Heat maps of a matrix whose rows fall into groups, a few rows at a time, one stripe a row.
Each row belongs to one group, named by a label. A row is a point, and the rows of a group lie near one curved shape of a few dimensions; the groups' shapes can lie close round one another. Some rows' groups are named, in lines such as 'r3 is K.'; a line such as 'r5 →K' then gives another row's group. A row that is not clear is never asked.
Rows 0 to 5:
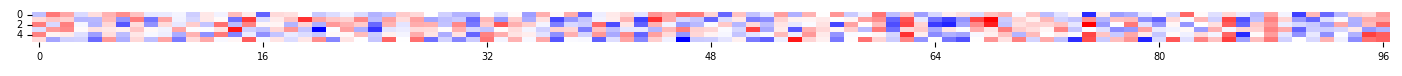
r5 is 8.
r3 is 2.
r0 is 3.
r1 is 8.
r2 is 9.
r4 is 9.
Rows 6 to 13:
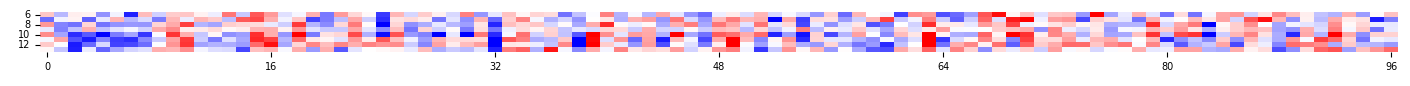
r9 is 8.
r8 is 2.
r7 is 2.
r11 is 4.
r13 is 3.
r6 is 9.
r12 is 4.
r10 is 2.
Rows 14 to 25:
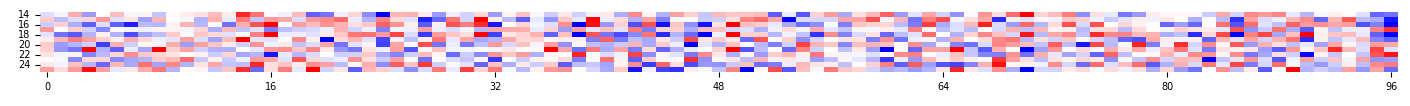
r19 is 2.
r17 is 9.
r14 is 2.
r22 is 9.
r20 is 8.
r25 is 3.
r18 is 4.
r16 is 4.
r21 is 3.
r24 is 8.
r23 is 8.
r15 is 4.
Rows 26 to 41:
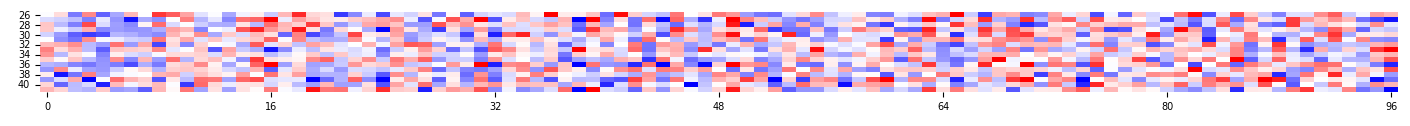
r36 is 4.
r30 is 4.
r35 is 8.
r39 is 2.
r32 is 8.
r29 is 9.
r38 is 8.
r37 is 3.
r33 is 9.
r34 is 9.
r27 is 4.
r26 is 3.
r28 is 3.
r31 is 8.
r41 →4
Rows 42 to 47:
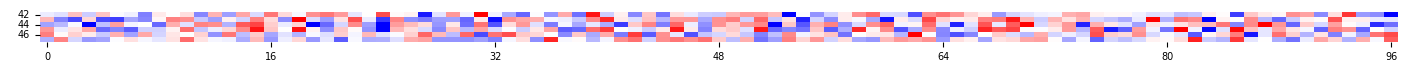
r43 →2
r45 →9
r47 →3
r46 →9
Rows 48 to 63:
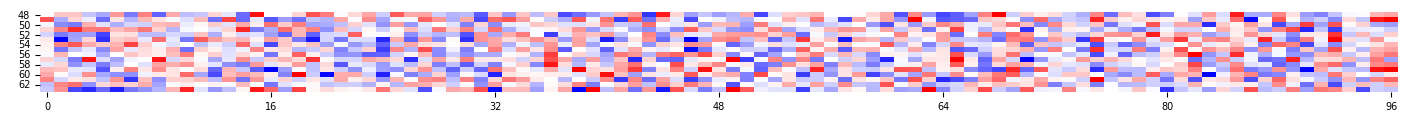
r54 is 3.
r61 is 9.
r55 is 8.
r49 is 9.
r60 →2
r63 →4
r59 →9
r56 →3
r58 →3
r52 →4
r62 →3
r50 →8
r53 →8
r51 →3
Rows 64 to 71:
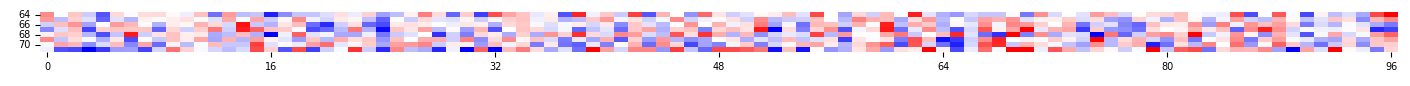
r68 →9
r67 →2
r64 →9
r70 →8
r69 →9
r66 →2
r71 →2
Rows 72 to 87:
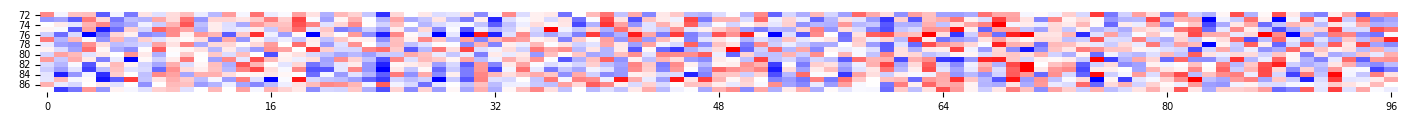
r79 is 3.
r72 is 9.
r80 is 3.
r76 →2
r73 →8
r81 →9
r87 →8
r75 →3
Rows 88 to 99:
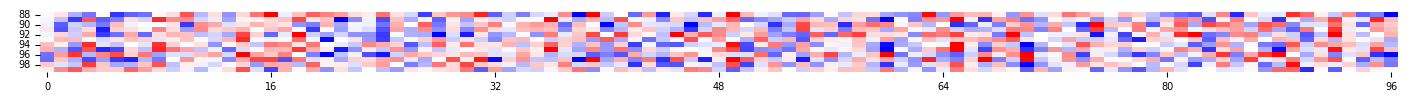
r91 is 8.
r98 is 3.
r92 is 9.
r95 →3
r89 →3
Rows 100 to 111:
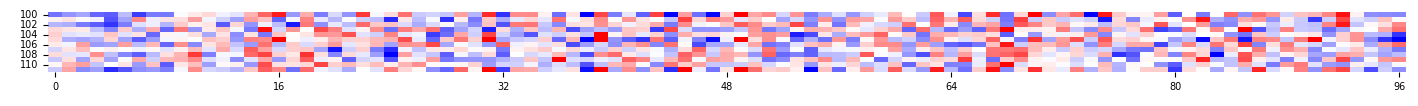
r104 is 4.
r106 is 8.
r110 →8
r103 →8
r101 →9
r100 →4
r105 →4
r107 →2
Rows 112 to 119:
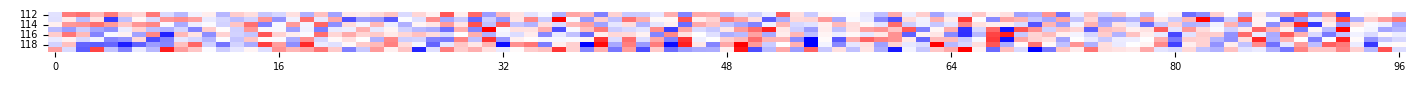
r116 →8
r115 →4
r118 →4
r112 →3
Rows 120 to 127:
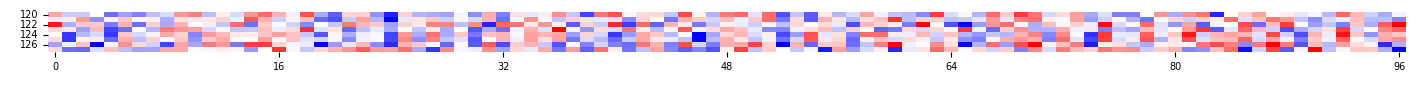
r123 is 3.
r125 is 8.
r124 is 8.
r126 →2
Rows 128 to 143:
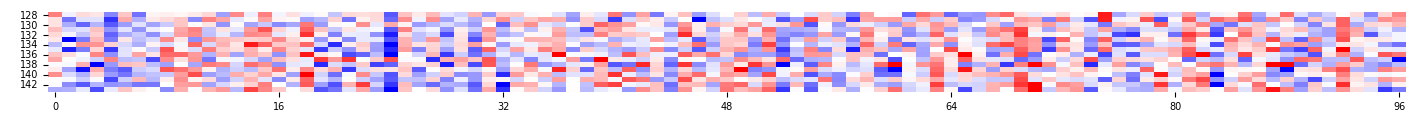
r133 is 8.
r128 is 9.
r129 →8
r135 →8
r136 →3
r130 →4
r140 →2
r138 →2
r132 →9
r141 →9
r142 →2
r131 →9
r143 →2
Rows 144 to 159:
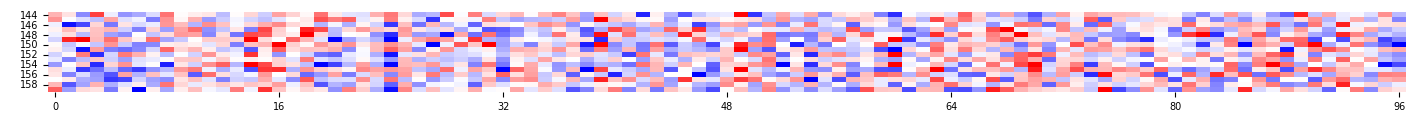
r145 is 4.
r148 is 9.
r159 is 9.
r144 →3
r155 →4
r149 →2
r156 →8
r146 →8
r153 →8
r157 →4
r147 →8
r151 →3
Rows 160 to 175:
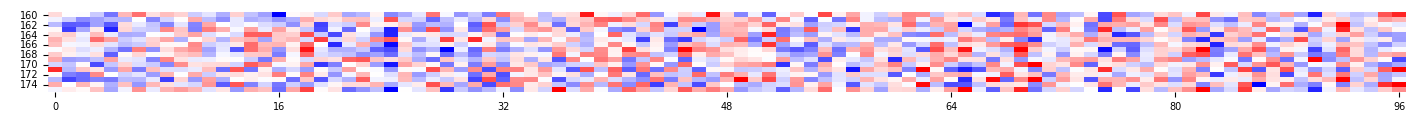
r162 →4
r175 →3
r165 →3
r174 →9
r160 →9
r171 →9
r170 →2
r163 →8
